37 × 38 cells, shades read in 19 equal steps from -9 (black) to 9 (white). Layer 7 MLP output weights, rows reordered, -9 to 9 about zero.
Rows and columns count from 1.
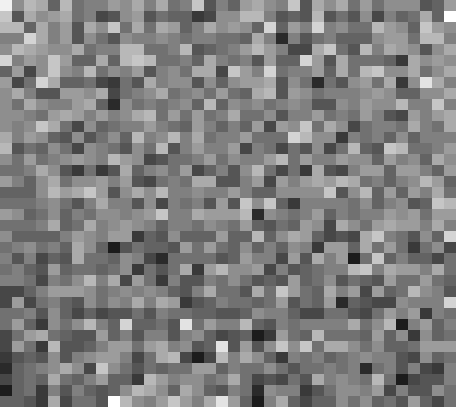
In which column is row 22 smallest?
12
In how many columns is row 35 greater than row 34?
16
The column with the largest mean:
5
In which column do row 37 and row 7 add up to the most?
10
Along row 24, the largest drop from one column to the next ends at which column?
30
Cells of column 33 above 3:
2
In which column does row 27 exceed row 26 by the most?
24
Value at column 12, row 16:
-2
